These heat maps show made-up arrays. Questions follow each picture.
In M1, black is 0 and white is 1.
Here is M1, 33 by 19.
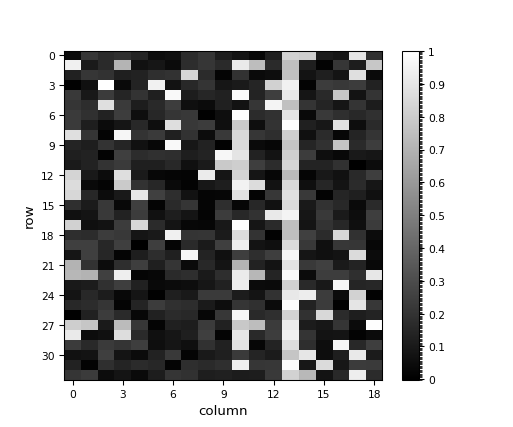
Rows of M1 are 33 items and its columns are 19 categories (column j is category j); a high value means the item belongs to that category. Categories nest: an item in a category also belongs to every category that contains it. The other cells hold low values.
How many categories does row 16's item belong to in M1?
2
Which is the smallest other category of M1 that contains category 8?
3
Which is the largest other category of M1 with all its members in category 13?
10
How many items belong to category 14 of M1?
4
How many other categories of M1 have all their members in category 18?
1
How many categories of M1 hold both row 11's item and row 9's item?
2
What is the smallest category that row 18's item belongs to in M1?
6
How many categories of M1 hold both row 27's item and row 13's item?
5
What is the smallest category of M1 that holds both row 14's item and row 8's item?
0
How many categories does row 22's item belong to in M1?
7
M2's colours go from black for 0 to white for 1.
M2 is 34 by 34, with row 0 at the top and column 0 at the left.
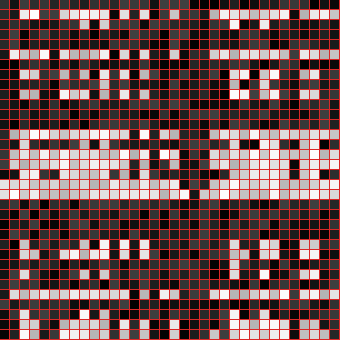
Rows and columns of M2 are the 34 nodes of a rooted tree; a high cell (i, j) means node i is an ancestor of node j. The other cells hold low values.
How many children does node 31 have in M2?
1
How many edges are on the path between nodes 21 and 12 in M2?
8
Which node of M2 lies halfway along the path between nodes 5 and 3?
17
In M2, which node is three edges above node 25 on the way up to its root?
33
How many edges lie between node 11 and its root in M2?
6
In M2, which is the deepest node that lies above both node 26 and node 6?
7
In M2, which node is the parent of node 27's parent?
24
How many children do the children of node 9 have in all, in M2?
3
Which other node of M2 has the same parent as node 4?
1
